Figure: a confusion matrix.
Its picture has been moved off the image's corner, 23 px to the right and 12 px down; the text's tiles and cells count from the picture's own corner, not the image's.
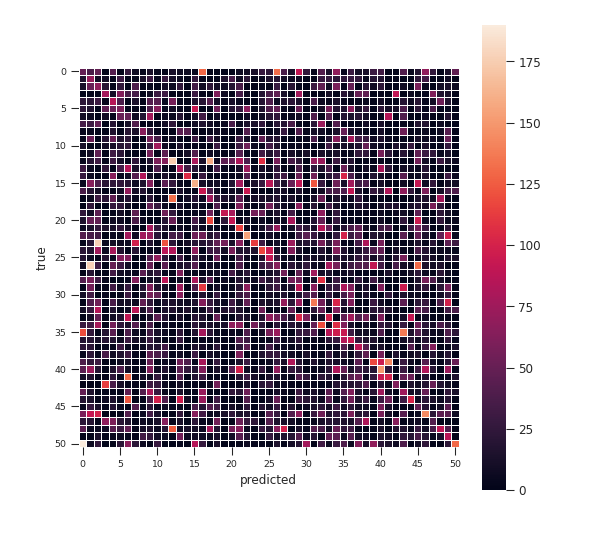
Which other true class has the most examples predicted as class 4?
24
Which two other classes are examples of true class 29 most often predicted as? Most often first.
16, 43
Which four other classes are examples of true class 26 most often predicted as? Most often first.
1, 45, 39, 33
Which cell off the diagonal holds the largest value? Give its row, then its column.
50, 0
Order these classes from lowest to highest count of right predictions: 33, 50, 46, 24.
33, 24, 50, 46
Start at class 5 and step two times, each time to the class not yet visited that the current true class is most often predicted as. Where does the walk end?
31
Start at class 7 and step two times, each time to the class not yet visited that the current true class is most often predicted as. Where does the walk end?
2
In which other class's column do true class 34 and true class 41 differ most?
6
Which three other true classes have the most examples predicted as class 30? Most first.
50, 33, 22
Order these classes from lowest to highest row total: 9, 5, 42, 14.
42, 9, 14, 5
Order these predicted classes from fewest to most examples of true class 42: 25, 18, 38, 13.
13, 25, 38, 18
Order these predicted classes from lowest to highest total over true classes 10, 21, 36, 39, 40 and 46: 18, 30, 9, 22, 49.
30, 18, 22, 49, 9
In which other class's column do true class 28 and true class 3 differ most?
32
